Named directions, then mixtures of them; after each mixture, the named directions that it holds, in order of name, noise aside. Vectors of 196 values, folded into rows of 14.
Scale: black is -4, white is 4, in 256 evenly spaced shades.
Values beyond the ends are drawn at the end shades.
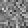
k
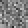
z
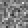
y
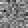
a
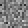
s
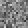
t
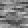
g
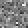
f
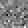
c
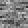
g.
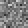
a, s, t.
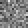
a.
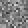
t, z.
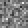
y.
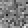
a, c, g.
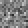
f, y.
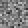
z.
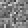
a, t.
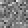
a, s, t.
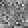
f, s, z.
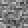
g, s, t.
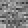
g, t, z.
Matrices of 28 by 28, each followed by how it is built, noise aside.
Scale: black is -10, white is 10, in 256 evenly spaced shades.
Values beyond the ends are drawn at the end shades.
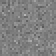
block diagonal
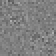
block diagonal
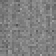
blocks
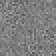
block diagonal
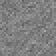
Hankel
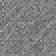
Hankel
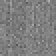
blocks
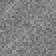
Hankel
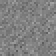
Hankel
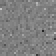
sparse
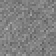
Hankel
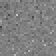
sparse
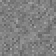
Hankel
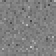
sparse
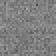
blocks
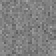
blocks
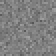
noise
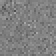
block diagonal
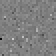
sparse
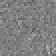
block diagonal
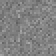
Hankel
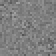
block diagonal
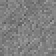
Hankel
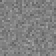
noise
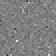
sparse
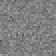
noise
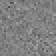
block diagonal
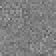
block diagonal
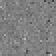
sparse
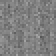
blocks
